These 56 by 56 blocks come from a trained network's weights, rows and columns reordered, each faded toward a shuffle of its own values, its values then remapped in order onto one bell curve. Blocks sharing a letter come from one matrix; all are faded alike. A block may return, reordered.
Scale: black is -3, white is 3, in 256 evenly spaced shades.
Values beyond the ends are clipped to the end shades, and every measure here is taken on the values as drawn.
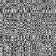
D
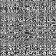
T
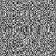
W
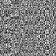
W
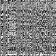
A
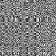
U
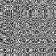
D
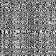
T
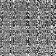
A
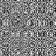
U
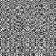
U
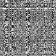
A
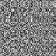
W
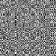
D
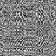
D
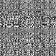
T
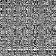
A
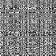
T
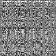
A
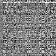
A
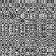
U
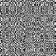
D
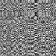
U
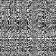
A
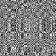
U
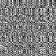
U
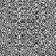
W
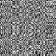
W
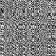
W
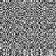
U
